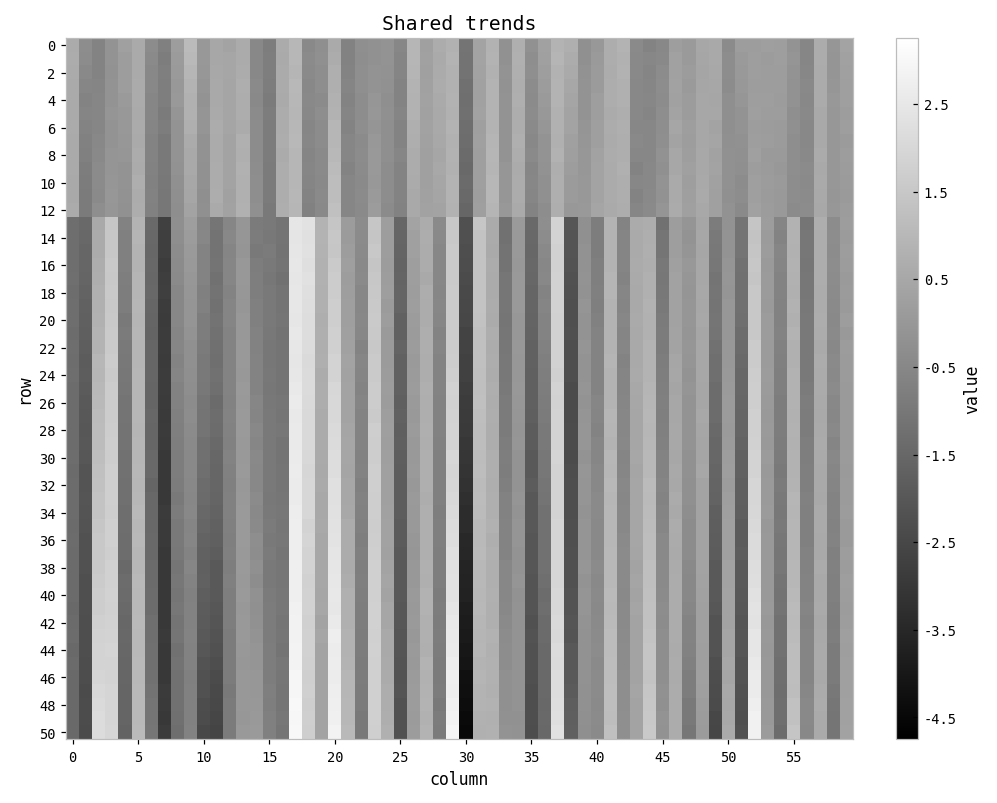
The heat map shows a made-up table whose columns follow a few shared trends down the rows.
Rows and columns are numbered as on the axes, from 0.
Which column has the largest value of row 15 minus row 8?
18
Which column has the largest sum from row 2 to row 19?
17
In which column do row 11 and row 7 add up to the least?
30
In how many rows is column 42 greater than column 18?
13
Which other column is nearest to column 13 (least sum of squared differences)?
34
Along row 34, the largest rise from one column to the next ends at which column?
31
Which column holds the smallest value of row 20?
7
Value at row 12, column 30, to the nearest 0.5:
-1.5
